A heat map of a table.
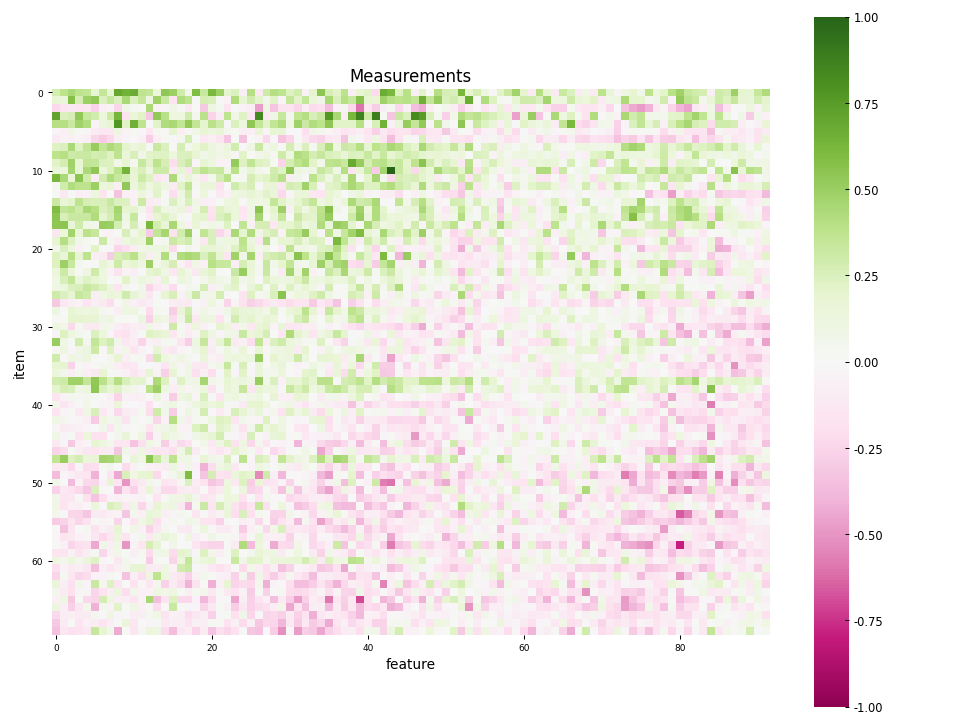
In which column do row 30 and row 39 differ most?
15
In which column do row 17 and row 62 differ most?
0
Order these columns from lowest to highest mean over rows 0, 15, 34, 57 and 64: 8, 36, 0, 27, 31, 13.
27, 36, 31, 13, 0, 8
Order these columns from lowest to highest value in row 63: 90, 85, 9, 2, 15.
2, 15, 9, 90, 85
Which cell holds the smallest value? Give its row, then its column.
58, 80
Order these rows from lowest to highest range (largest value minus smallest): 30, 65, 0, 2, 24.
24, 30, 0, 2, 65
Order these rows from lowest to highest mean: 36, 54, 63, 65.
65, 54, 63, 36
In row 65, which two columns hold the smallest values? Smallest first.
39, 35
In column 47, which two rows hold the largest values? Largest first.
3, 1
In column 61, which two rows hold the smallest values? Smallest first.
69, 65
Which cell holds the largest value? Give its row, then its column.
10, 43
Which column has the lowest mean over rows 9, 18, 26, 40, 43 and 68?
84
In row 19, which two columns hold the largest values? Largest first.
36, 12
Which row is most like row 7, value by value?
37
